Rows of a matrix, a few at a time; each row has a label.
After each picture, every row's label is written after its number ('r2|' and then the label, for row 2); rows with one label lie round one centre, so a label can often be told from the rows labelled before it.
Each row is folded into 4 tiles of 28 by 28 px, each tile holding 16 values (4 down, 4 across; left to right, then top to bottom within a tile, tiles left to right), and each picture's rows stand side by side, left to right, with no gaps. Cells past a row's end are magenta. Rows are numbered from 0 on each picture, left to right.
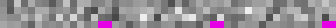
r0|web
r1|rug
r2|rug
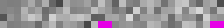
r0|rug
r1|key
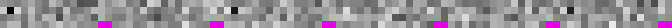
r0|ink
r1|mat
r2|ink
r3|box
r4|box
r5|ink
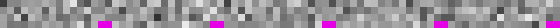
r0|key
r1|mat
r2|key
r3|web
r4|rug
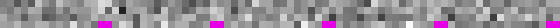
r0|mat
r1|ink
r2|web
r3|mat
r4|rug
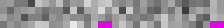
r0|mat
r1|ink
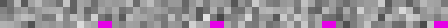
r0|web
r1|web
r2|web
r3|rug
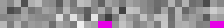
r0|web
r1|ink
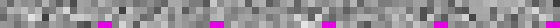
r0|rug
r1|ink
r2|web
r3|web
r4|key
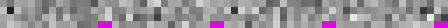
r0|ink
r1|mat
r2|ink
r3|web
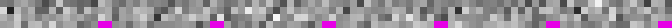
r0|ink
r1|rug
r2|rug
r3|web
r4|ink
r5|key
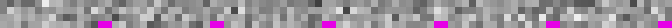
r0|box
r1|rug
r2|ink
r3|ink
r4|web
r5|box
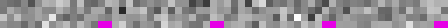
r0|box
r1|ink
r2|web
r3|mat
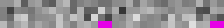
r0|web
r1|web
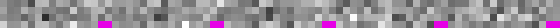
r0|mat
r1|mat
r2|mat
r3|box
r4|rug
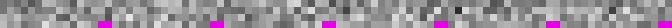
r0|box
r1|box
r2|key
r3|web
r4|ink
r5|rug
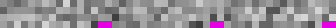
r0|box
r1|rug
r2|rug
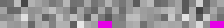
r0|web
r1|web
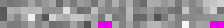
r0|rug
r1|mat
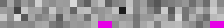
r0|key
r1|ink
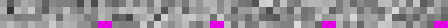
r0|ink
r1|rug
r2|mat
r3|box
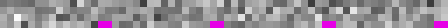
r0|box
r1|mat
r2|key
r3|ink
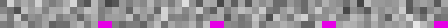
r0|key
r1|key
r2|rug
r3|web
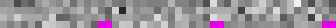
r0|box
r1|ink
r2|key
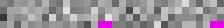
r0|rug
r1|key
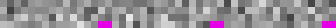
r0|web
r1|box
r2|key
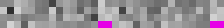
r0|ink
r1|ink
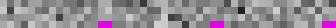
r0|ink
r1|box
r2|key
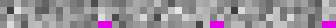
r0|ink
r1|rug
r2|ink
